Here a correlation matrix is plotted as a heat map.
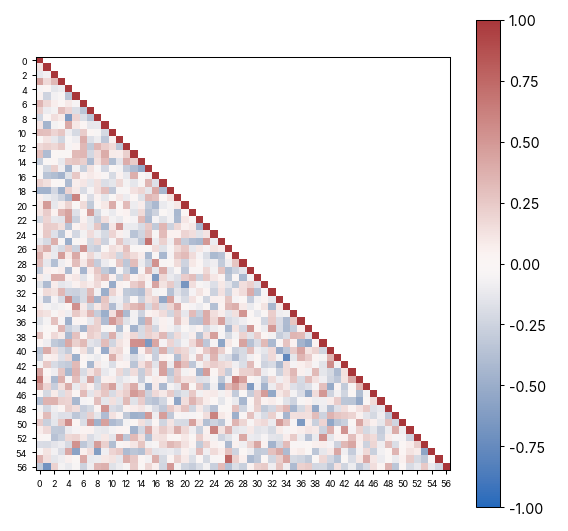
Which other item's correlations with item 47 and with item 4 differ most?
8
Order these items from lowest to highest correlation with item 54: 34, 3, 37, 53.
53, 34, 3, 37
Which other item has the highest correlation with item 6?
26
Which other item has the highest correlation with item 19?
5
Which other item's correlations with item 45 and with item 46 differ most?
31
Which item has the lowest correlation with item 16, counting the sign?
30
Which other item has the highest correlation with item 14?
39
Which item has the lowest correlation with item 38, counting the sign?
48
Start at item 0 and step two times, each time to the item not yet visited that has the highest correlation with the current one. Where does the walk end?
27
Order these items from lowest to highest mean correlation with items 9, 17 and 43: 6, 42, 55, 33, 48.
33, 55, 6, 48, 42
